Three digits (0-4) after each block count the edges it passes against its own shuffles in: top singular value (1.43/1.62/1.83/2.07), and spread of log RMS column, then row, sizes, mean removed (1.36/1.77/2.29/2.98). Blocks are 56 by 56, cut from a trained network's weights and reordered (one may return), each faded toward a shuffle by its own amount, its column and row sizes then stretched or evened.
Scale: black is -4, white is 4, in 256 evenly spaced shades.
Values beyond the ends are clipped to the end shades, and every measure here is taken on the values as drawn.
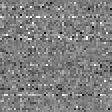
0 0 3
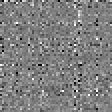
1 3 3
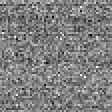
2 0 0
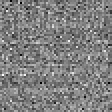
2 0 1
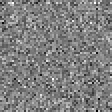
1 0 2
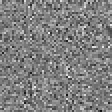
2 1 0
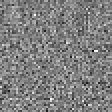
2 0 2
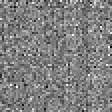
0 0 2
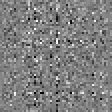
0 4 2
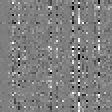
2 4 2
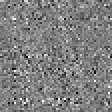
1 2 3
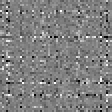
2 3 3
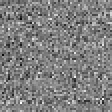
2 2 2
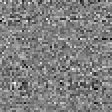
2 0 3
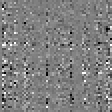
0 4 2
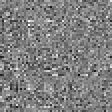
2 1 3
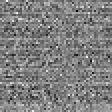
3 1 0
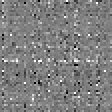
1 3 2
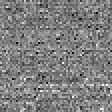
1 0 1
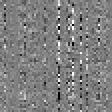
4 4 1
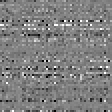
3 2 4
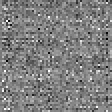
1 3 1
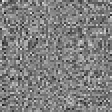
3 1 1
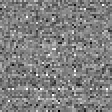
1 1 1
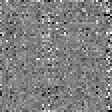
0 3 2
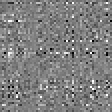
3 3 3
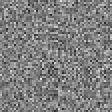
3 1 1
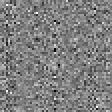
3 3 0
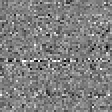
1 1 3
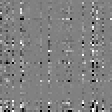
2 4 3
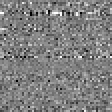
2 0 4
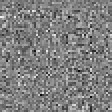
3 2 2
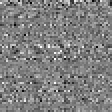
2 0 4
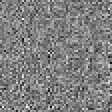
3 2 1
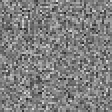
1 1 0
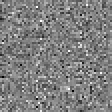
0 2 0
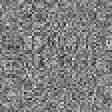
3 1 1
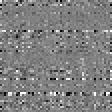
4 2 4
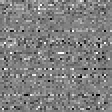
0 1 4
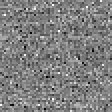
0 0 0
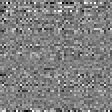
3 0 4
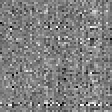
2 2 2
